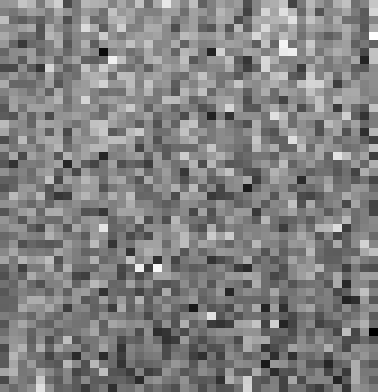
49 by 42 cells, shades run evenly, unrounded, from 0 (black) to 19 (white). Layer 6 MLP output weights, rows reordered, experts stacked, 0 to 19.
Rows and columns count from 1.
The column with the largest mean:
35
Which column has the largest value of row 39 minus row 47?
31
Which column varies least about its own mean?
4
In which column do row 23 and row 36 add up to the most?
11
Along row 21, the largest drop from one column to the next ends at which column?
8
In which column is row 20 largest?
38
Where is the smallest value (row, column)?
42, 42
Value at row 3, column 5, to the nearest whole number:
7
